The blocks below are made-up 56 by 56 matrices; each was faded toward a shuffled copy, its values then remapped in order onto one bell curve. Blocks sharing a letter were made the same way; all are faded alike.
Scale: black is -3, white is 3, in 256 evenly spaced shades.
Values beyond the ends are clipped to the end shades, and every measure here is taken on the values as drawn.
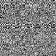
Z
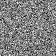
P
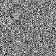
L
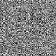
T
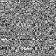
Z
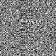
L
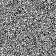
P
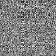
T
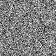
P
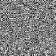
Z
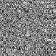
Z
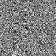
L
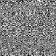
Z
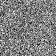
P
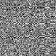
Z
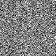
L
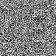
L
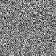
L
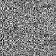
T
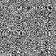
T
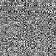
T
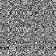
T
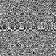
Z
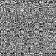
Z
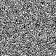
P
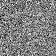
P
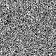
P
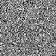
L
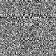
Z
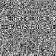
T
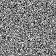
P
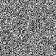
L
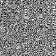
T
